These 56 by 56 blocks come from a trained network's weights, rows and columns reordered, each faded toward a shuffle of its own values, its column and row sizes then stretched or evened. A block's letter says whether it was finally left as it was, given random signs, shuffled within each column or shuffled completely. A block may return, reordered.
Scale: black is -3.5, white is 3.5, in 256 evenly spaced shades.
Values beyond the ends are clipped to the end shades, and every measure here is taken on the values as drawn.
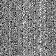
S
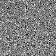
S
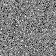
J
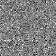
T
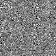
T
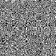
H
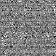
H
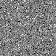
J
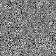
T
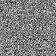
T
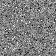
J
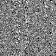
S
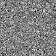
T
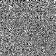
T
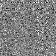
T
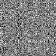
H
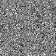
T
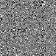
T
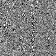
S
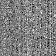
S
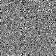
T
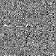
H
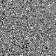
S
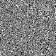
S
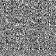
H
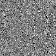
S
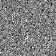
S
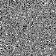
T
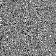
S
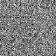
H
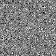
T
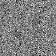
S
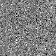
S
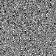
S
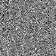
T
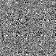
T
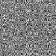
H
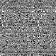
H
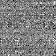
H
